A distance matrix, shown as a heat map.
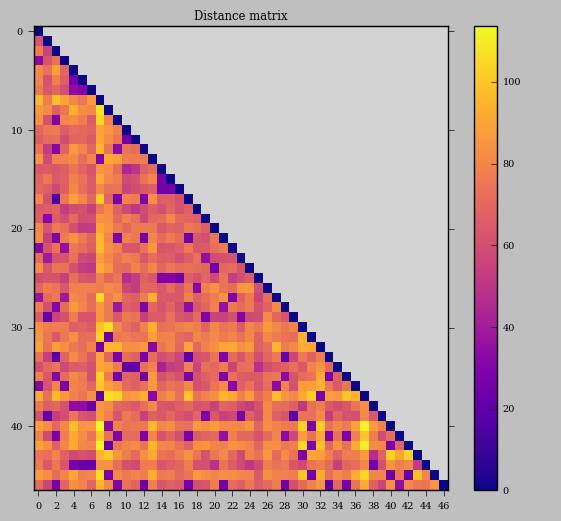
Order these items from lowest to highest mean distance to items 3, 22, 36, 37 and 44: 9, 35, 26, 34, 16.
34, 16, 26, 35, 9
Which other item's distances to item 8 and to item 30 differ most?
42
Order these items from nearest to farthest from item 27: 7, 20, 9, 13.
20, 9, 13, 7
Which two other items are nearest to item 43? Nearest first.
30, 38
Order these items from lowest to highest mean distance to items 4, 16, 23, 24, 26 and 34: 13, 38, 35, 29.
38, 29, 35, 13
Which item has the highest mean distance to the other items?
7
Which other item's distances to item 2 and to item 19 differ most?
17
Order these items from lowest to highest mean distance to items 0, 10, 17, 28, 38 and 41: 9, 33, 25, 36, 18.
33, 9, 25, 18, 36
